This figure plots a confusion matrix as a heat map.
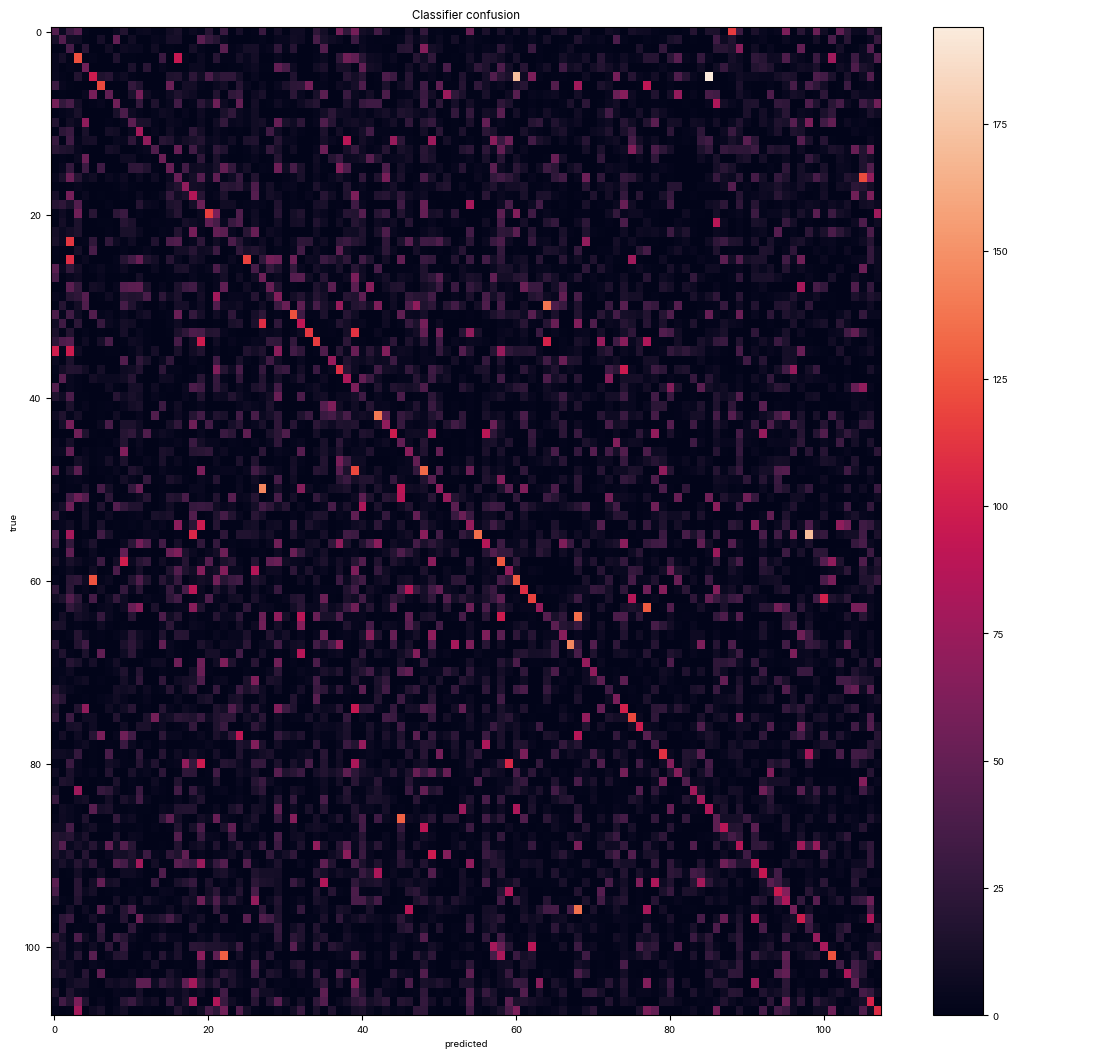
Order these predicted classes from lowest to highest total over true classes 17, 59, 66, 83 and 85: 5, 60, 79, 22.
79, 5, 22, 60
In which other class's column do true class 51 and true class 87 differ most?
48
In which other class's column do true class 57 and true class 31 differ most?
86
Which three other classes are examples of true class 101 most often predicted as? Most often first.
22, 58, 19
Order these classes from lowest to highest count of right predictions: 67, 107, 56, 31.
56, 107, 31, 67
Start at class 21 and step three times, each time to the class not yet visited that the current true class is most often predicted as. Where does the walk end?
73
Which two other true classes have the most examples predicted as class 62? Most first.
100, 5
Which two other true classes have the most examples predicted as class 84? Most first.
93, 67
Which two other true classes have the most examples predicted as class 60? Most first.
5, 85
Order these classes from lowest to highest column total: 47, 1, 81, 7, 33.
33, 7, 81, 1, 47
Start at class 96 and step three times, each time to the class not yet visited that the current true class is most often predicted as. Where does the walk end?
27
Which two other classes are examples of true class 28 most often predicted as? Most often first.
97, 41
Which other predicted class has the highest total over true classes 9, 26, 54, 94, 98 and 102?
95
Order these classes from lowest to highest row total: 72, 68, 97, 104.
68, 72, 97, 104
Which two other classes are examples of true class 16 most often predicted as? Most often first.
105, 106
